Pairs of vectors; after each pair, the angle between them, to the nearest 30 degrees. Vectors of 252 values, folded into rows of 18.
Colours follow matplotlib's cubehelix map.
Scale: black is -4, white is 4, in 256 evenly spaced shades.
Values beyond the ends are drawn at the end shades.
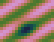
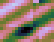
30 degrees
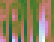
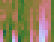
30 degrees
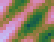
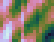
30 degrees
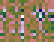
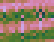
60 degrees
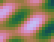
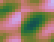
150 degrees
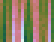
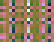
120 degrees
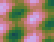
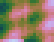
150 degrees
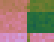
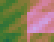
150 degrees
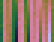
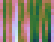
150 degrees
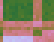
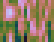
120 degrees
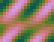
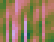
60 degrees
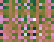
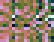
90 degrees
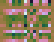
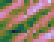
120 degrees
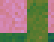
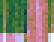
150 degrees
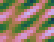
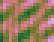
150 degrees
